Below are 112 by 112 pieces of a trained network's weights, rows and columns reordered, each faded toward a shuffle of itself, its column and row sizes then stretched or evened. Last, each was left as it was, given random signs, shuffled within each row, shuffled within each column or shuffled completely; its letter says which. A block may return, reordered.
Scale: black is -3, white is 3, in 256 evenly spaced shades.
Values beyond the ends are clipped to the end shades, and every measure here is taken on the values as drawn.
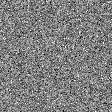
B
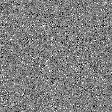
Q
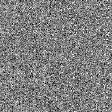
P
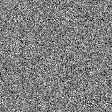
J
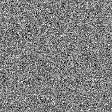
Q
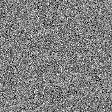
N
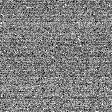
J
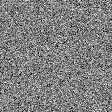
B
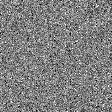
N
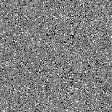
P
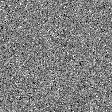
B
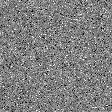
B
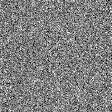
N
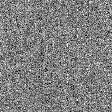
N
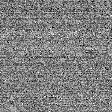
P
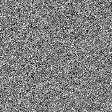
Q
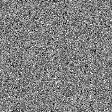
Q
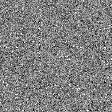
Q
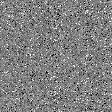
Q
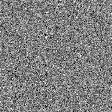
N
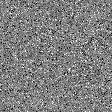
B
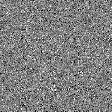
P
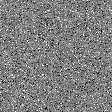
B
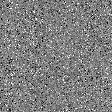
N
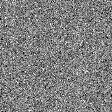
N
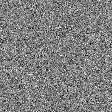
J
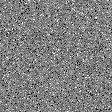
B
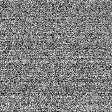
P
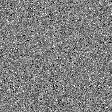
J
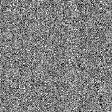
P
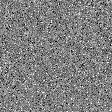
B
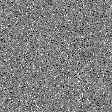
N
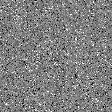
N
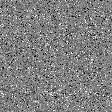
J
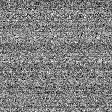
J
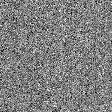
N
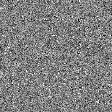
Q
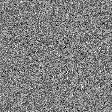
Q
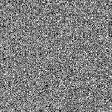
P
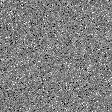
B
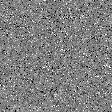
J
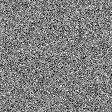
B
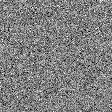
B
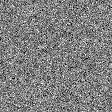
B
